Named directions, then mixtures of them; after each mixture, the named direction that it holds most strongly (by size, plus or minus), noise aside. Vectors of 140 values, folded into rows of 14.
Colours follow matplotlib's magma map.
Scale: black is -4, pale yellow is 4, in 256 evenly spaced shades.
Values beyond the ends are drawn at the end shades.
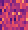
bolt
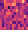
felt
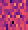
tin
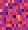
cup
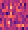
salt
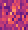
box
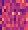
bolt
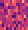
felt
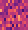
cup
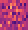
salt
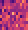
bolt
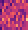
bolt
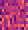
bolt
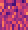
felt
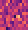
cup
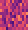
cup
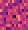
cup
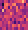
felt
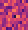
cup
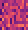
bolt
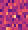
cup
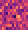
cup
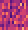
salt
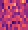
felt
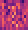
felt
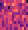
felt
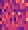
bolt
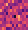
cup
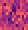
box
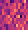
tin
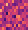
cup
